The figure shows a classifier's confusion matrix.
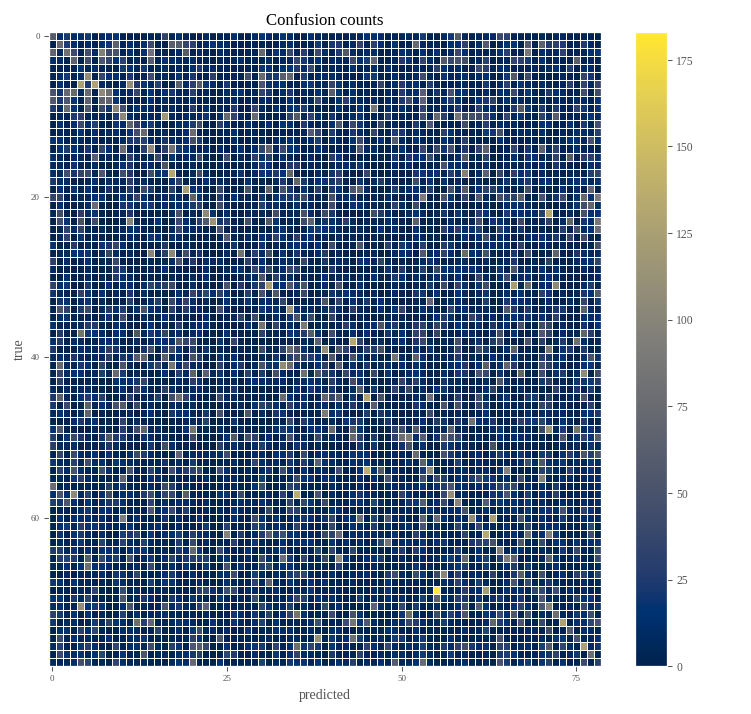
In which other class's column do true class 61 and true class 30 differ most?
53
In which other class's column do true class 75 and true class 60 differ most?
63
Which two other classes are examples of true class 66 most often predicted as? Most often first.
5, 25
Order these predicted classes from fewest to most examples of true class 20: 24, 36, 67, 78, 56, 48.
48, 24, 36, 56, 67, 78
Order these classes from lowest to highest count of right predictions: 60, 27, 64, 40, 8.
40, 8, 27, 64, 60
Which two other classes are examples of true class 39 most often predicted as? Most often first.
71, 34
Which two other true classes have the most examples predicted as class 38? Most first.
75, 53
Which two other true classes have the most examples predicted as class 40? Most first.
49, 7
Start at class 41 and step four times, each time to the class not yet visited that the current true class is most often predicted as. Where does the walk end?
18
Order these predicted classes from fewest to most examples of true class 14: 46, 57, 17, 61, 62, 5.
46, 5, 61, 57, 62, 17
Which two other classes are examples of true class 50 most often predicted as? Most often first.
51, 43
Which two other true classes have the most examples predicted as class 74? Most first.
23, 15
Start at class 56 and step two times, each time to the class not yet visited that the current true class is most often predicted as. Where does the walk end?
58
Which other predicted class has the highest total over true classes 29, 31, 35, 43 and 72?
66
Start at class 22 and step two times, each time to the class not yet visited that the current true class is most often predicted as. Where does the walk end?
4
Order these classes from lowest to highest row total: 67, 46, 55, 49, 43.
43, 55, 46, 67, 49
